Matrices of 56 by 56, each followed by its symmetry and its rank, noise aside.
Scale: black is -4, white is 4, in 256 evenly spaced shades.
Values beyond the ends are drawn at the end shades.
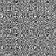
antisymmetric, rank six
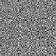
antisymmetric, rank six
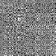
no symmetry, rank six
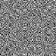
antisymmetric, rank eight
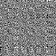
antisymmetric, rank eight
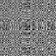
symmetric, rank four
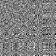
antisymmetric, rank six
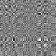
symmetric, rank four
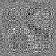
antisymmetric, rank four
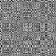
no symmetry, rank four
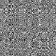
antisymmetric, rank eight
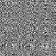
no symmetry, rank six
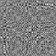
symmetric, rank six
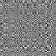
antisymmetric, rank four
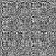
antisymmetric, rank four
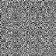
no symmetry, rank six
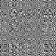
no symmetry, rank four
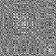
symmetric, rank four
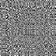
no symmetry, rank six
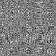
no symmetry, rank eight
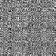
no symmetry, rank eight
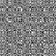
symmetric, rank four
